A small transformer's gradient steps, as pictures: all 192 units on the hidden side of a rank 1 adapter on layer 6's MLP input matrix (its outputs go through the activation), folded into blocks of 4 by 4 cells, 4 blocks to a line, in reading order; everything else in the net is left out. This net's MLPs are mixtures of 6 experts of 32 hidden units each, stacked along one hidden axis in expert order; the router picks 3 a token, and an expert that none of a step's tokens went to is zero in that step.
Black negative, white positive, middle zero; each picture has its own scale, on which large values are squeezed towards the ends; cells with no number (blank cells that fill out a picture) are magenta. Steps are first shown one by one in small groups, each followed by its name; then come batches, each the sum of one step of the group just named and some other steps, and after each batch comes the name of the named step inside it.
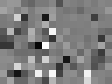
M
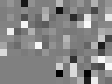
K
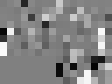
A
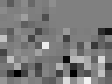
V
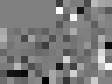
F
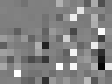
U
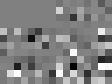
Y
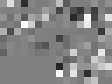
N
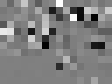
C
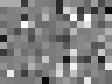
N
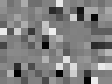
C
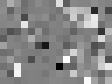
N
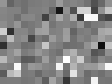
U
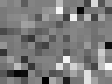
F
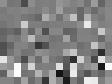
U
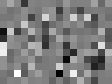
A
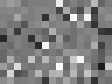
M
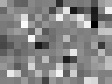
N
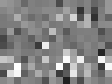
M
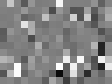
K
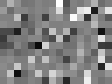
M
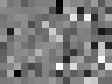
V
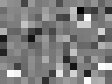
Y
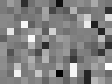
K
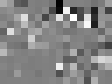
K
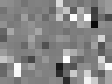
A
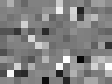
F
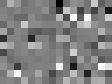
Y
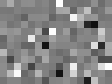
U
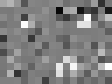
N
